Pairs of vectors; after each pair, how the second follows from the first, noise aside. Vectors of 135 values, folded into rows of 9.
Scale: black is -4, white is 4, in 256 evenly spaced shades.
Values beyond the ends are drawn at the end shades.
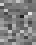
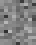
reversed, negated, partly zeroed.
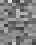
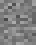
wrapped around, negated, shrunk.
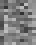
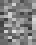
reversed, negated.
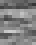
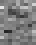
negated, partly zeroed.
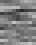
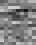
copied.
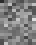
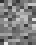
copied.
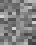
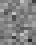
wrapped around, negated, partly zeroed.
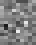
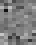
wrapped around, negated, partly zeroed.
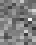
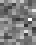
copied.
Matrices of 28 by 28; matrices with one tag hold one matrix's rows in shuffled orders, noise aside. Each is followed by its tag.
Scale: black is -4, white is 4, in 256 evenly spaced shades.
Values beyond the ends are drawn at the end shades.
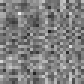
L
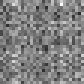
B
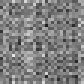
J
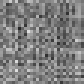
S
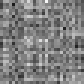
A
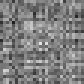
A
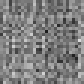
J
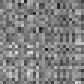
S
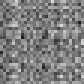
B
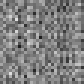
S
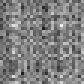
B
